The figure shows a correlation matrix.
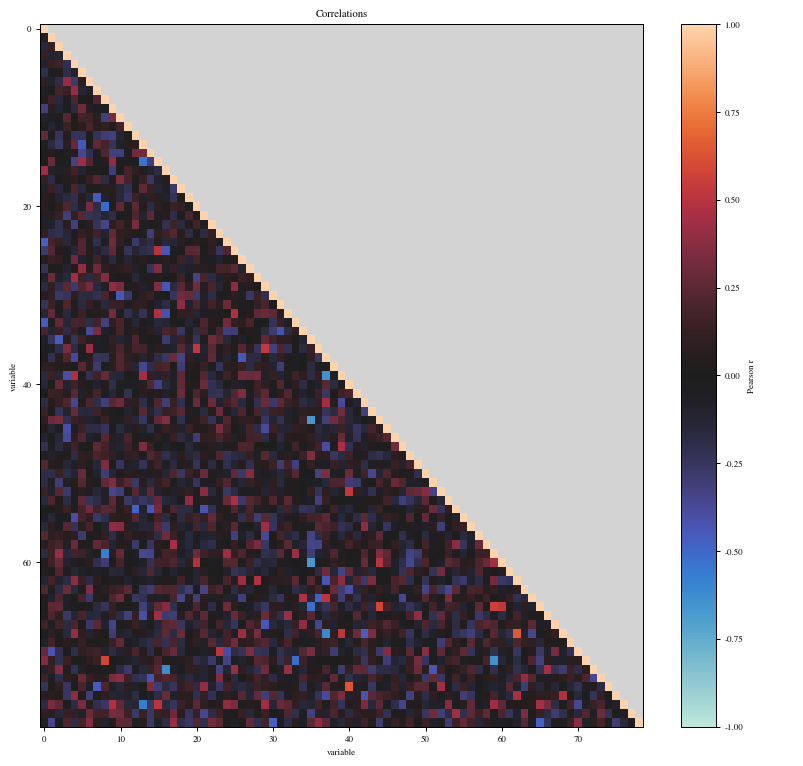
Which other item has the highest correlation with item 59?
65
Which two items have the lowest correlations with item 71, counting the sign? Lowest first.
59, 33
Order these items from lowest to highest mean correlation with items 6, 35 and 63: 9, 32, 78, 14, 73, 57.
14, 57, 32, 9, 73, 78
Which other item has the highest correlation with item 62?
68
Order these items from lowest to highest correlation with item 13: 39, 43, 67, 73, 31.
73, 67, 31, 43, 39
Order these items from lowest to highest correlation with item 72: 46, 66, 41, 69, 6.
46, 6, 69, 41, 66
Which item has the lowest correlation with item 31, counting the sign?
34
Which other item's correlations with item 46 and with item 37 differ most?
39
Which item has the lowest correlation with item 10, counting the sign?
30
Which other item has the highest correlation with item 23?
70
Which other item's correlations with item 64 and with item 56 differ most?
36
